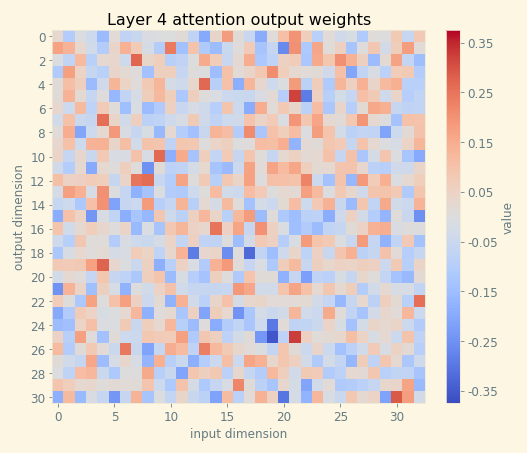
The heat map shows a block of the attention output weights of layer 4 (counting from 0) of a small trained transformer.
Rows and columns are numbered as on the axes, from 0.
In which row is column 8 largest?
12
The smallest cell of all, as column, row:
19, 25
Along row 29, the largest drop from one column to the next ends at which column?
32
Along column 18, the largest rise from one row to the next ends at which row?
16
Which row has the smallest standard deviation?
9
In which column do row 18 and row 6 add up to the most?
29
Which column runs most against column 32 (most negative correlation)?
2
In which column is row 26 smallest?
8
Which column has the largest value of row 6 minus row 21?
0
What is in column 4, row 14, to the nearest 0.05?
0.2
